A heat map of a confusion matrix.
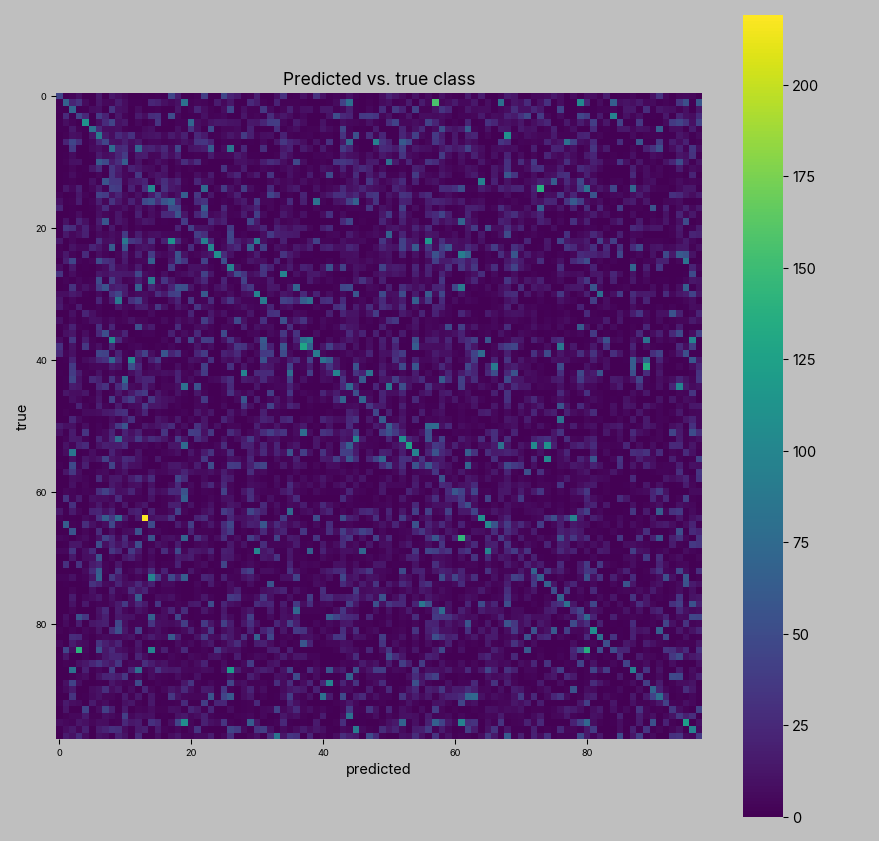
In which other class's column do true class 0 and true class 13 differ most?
64
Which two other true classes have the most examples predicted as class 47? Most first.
42, 97
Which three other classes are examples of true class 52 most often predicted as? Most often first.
45, 9, 56
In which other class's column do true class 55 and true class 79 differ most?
74
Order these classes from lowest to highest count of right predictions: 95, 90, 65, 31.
90, 31, 65, 95
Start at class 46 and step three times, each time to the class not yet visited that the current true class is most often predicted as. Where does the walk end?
50
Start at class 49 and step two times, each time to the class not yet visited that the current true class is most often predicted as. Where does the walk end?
12
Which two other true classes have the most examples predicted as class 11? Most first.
40, 41
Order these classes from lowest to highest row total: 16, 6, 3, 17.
17, 6, 3, 16
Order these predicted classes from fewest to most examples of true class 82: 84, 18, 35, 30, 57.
35, 18, 84, 57, 30
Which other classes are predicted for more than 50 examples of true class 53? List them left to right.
19, 44, 67, 72, 74
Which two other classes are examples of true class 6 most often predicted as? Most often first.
68, 45
